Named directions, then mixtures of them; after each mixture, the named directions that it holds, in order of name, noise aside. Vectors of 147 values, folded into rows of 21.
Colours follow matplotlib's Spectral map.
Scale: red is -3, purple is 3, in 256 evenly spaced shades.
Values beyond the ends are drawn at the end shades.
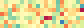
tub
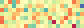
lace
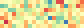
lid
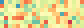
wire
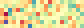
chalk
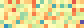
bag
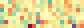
chalk, lace, wire.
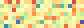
bag.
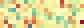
bag, lid, wire.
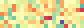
tub.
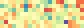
lid.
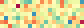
bag, wire.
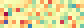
chalk.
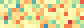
chalk, tub, wire.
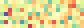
chalk.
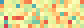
wire.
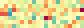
chalk, tub.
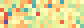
chalk, lace, wire.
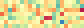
tub.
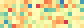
lid, tub.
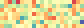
bag, lace.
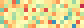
lace.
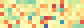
bag, tub.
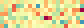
bag, tub.
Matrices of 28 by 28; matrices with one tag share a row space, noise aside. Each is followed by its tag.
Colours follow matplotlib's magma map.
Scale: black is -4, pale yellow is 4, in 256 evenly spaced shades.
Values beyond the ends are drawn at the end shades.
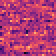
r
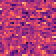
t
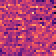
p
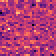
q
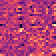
p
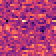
t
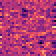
t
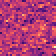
t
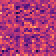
q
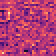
q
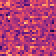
q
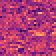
p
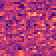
p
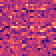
t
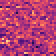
q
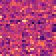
t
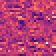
p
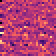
r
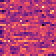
r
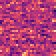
t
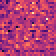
q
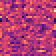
t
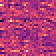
r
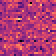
p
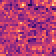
p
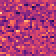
q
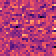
t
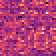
p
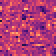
t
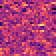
t
